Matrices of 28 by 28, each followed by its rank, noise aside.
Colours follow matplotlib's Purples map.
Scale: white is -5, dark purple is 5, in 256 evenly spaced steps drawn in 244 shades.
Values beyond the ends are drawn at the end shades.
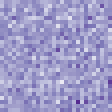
eight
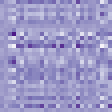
two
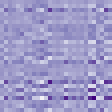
two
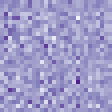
four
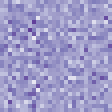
six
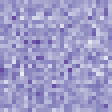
eight
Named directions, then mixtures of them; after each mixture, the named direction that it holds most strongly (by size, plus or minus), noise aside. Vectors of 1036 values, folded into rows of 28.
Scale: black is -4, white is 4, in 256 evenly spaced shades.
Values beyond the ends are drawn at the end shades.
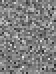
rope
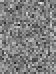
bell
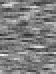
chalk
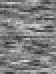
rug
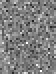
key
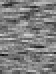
chalk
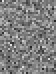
rope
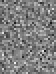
rope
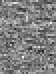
rope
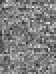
key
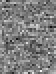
key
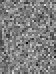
key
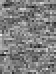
chalk
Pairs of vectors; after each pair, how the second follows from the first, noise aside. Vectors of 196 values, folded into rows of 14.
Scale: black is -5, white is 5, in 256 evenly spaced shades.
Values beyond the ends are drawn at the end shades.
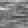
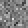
shuffled.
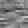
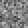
shuffled.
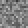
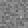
wrapped around, negated, shrunk.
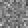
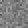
wrapped around, negated, shrunk.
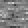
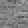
wrapped around, negated, shrunk.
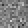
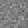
wrapped around, shrunk.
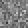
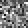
reversed, scaled up.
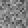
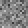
copied.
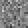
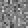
sign-scrambled.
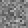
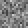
shuffled.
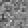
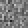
sign-scrambled.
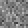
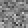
sign-scrambled.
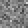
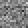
sign-scrambled.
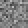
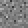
negated, partly zeroed.
